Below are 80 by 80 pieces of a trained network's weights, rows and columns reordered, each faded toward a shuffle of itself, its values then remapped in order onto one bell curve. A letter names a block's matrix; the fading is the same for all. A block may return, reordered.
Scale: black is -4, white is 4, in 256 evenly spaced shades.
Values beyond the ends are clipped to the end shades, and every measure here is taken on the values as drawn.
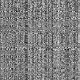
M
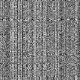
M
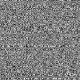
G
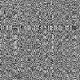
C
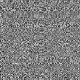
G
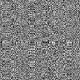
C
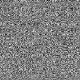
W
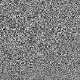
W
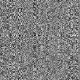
C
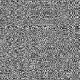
G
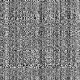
M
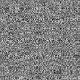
G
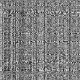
M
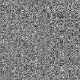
C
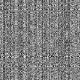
M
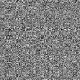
W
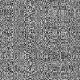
C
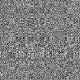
G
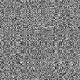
G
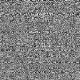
G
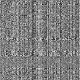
M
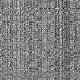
M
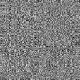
W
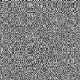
C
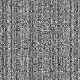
M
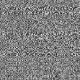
G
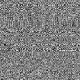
G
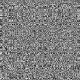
G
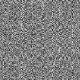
C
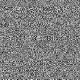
W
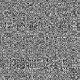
G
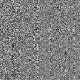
C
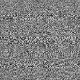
G
